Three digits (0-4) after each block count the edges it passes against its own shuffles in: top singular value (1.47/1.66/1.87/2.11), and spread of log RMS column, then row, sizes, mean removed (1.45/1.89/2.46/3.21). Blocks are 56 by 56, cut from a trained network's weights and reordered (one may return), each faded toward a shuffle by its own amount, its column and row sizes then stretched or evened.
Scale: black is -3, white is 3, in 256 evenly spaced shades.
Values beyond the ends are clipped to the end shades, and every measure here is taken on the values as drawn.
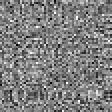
3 0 0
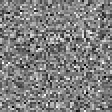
3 0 1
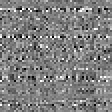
3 1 4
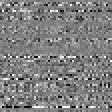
3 0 4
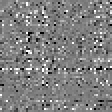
1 2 3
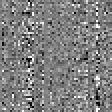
1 4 2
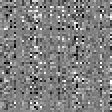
2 4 3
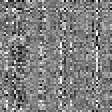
4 4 1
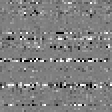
3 1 4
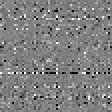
3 2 3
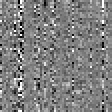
3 4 0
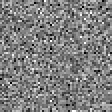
1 0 0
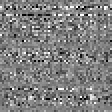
1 1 4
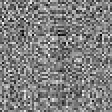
4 0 1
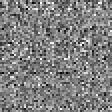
1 0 2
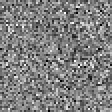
0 0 1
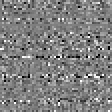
0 2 4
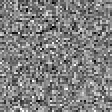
3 1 0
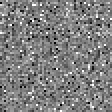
0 0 0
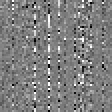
1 4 0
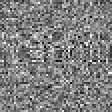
3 0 2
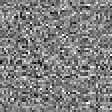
3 0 2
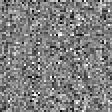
0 2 2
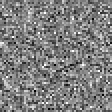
0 0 1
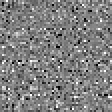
0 1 2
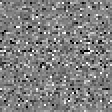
0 0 3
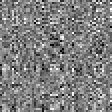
4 3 1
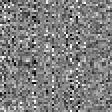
2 4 0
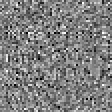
3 1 1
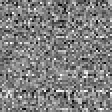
3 0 2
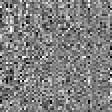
3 3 2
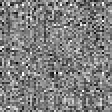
3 2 1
